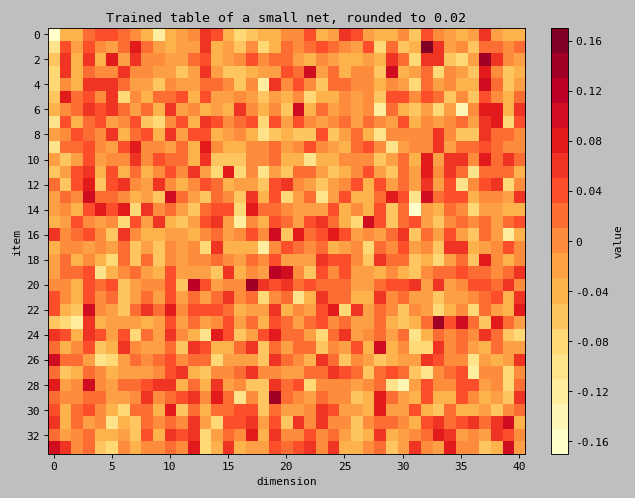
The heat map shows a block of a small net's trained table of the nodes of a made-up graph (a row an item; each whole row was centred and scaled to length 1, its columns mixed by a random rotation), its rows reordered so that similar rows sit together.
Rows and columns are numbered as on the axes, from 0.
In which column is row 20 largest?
17
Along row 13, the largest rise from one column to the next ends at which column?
32
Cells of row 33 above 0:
15
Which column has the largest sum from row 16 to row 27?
19
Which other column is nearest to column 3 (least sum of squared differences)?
10
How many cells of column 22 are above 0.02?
7
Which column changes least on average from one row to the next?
34
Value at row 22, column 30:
-0.06
